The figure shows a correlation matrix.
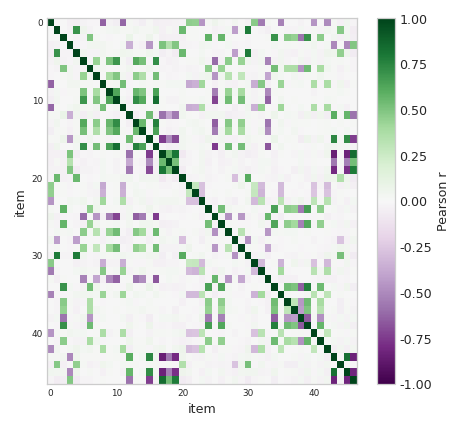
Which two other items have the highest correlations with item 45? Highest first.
43, 15
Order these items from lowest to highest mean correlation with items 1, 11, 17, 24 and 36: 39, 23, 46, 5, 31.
31, 5, 23, 46, 39
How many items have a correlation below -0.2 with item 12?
5
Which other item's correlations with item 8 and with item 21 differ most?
0
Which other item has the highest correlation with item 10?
16
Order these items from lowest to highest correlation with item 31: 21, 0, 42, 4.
42, 4, 21, 0
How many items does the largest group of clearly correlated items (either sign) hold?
11
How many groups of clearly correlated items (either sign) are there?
5
